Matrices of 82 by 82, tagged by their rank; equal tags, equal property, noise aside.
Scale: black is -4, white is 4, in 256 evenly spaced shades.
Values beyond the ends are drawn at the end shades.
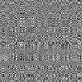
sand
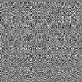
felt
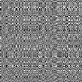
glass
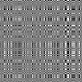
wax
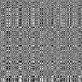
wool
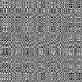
wool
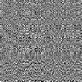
felt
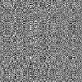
felt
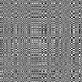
wool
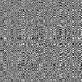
sand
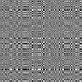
wax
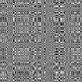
glass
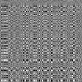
wool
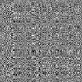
felt
